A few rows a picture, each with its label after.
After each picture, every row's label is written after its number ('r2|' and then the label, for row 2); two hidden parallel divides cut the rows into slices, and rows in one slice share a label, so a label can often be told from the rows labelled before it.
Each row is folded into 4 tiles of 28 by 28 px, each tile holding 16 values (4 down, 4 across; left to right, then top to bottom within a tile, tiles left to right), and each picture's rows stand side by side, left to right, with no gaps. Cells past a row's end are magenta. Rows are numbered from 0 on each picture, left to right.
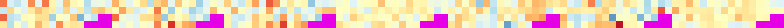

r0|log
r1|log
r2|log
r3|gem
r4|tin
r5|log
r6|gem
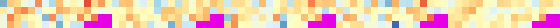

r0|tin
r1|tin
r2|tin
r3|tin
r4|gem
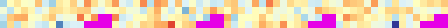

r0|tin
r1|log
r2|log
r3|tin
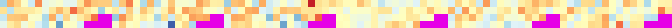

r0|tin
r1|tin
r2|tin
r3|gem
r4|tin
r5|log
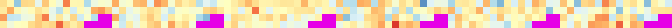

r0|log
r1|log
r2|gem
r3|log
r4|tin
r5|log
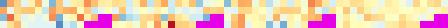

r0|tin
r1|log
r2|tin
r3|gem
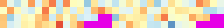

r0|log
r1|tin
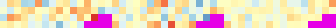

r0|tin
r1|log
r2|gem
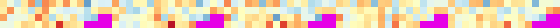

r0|log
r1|log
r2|log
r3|log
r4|log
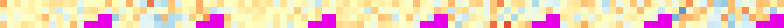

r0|gem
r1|tin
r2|gem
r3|gem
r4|log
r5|gem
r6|tin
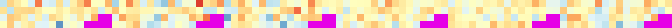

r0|tin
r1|tin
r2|tin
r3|gem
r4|gem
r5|tin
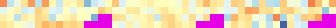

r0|log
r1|gem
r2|tin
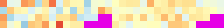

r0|log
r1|gem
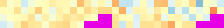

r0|gem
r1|log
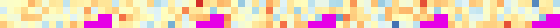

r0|gem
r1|tin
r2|log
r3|tin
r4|log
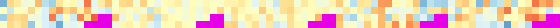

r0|tin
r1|gem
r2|gem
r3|log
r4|tin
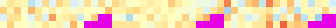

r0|gem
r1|gem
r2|log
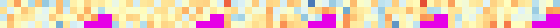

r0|tin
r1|gem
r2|log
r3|tin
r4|log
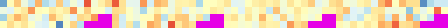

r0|tin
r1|log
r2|gem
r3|log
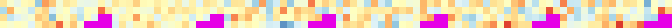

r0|log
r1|gem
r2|tin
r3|tin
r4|log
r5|log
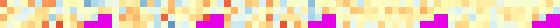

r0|log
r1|tin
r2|log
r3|gem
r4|gem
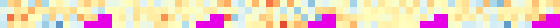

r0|tin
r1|gem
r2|log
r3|gem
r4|tin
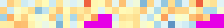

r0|tin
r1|tin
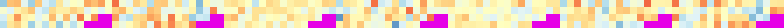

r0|tin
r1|log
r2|gem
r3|tin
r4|gem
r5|tin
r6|log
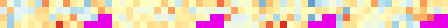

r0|log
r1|gem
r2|log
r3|tin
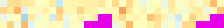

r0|gem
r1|gem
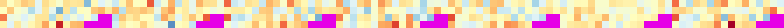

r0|log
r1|tin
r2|log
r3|log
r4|log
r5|gem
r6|log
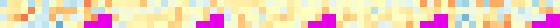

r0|tin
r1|gem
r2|gem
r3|gem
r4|log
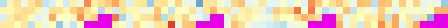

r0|tin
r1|log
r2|tin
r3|log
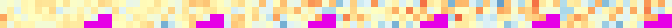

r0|gem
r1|gem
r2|tin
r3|tin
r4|tin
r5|tin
